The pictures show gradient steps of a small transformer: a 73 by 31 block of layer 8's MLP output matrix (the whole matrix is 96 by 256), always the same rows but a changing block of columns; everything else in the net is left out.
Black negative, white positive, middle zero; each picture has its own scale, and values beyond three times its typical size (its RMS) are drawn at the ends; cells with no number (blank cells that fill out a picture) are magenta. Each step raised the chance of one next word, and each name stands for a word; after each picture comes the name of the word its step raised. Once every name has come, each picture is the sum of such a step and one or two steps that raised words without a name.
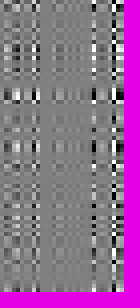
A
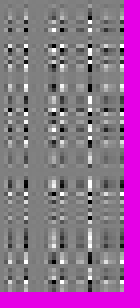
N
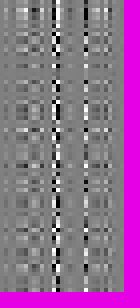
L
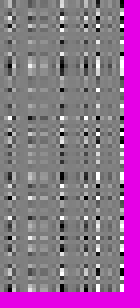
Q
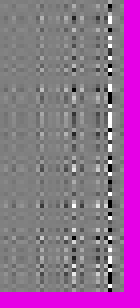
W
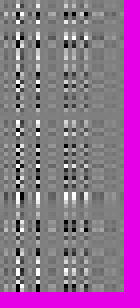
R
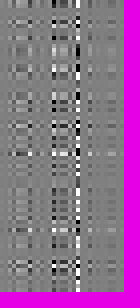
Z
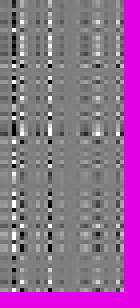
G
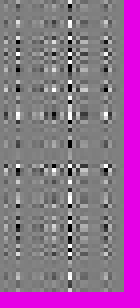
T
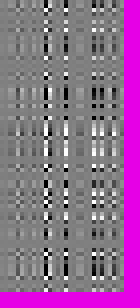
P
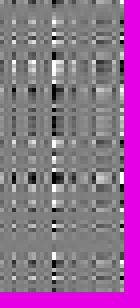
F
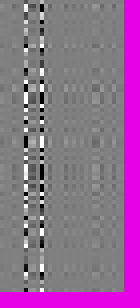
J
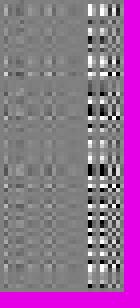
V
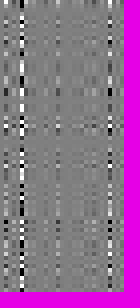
Z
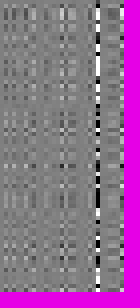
R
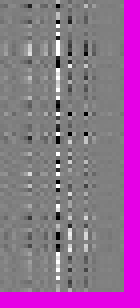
G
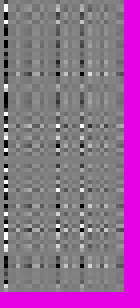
V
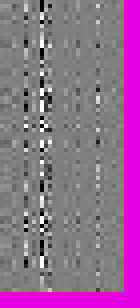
J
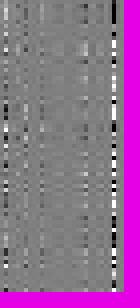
L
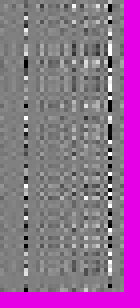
Q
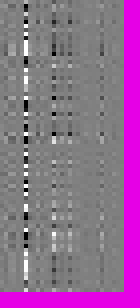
G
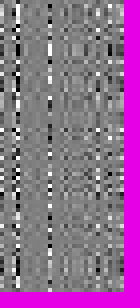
R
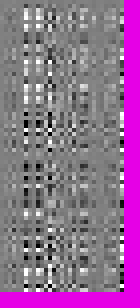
W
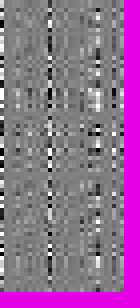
P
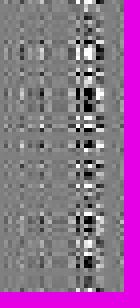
A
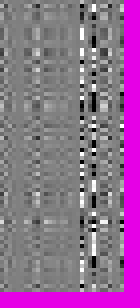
R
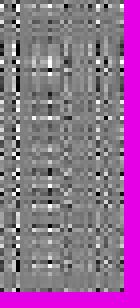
V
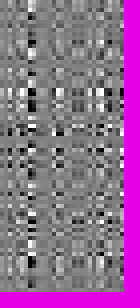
P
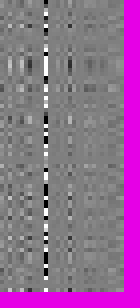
Q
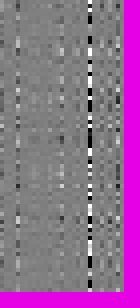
J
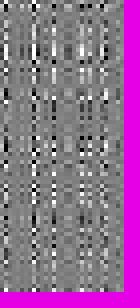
A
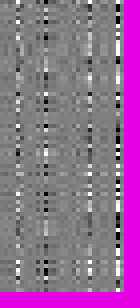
Z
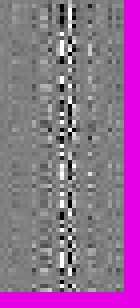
L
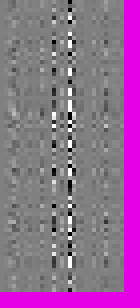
T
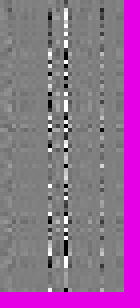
L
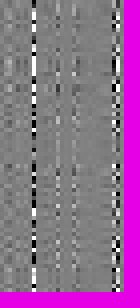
V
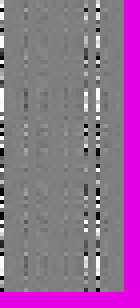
P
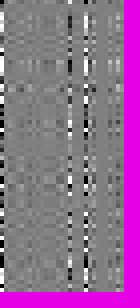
F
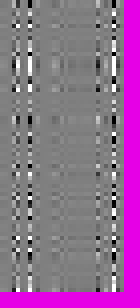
Q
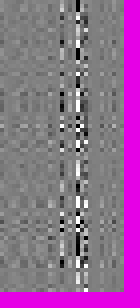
W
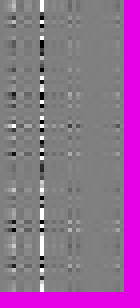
Z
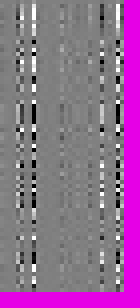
L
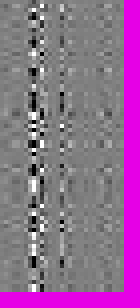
T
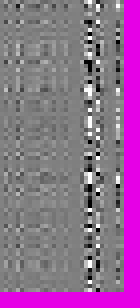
F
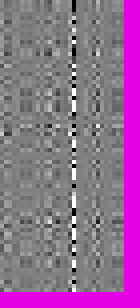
G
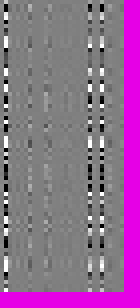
J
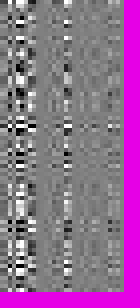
Z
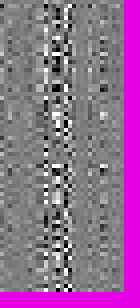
T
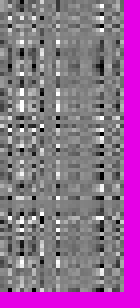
Q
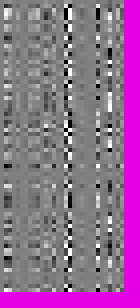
R
